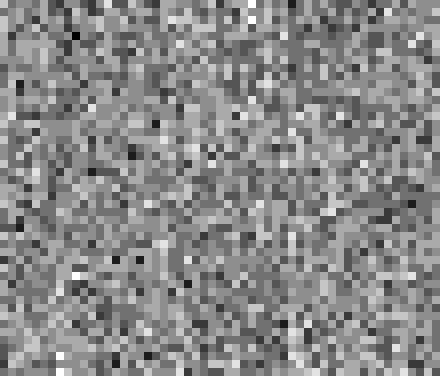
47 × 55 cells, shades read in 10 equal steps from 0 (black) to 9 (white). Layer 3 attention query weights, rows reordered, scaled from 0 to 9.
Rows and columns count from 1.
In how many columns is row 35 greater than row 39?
24
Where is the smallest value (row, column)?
5, 10
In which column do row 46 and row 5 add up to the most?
30
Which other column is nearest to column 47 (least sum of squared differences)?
16
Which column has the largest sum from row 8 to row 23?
25
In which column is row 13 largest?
32
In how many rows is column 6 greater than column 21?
15
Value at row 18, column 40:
6
